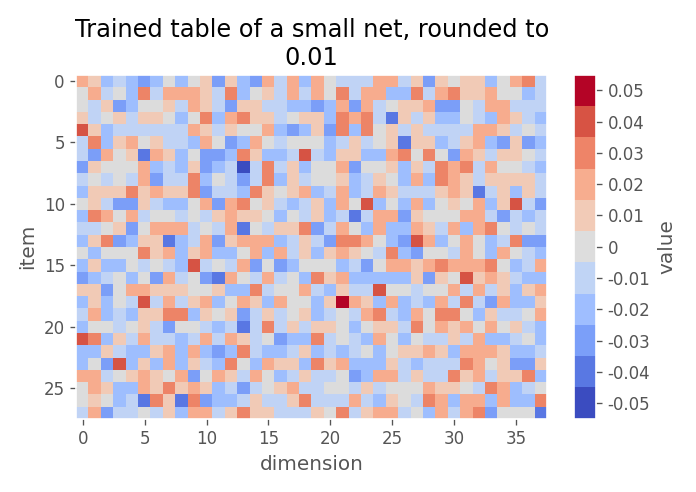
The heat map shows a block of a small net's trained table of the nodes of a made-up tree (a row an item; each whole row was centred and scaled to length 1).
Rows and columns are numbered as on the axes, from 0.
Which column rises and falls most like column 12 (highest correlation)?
19
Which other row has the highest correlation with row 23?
16
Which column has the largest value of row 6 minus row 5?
26
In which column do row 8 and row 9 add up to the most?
9
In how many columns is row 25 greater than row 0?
19
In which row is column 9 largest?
15
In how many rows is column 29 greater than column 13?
13
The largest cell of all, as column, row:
21, 18
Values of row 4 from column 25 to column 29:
0.01 -0.01 0.01 -0.01 -0.01
